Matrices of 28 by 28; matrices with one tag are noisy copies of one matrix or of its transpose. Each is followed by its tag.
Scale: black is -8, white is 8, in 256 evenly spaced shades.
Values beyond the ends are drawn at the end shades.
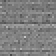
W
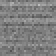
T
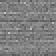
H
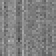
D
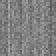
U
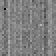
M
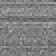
D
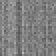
D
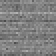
H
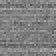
M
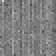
H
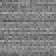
H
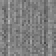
M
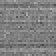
M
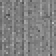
W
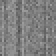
D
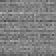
H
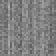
U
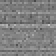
W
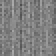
H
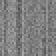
D
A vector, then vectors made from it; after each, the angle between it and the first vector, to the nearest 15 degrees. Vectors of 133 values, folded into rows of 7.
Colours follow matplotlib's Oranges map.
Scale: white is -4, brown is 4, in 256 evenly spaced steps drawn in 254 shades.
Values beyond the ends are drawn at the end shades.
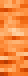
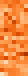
135 degrees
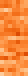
150 degrees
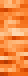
15 degrees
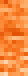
150 degrees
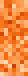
105 degrees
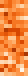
135 degrees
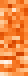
135 degrees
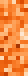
75 degrees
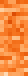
135 degrees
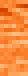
75 degrees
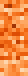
135 degrees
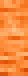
15 degrees
